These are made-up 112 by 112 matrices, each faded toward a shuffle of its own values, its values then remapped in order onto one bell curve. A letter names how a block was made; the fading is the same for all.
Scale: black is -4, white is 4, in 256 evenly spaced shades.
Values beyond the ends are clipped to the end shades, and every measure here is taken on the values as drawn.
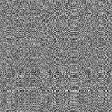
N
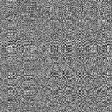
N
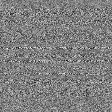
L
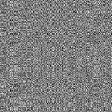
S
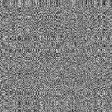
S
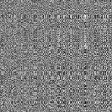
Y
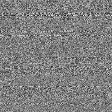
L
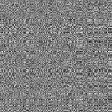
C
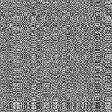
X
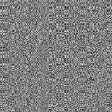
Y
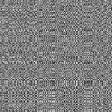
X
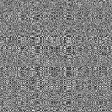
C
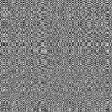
X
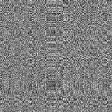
S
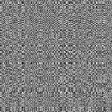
X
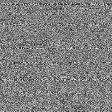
L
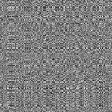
C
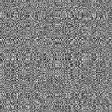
S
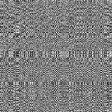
X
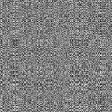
Y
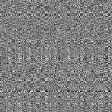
C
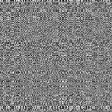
C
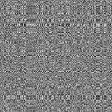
C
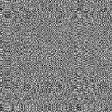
S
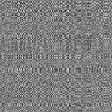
X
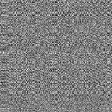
S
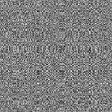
S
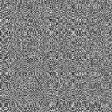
S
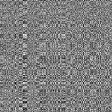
X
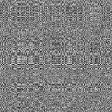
C
